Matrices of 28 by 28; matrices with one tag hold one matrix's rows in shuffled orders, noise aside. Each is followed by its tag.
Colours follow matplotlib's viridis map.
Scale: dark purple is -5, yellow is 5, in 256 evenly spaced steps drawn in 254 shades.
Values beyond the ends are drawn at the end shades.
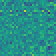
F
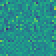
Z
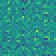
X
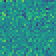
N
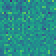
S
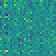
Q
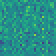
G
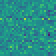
F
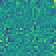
Z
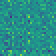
S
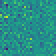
Q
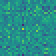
X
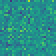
S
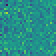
Q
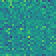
S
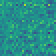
F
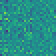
Q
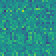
N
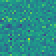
S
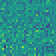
N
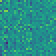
Q
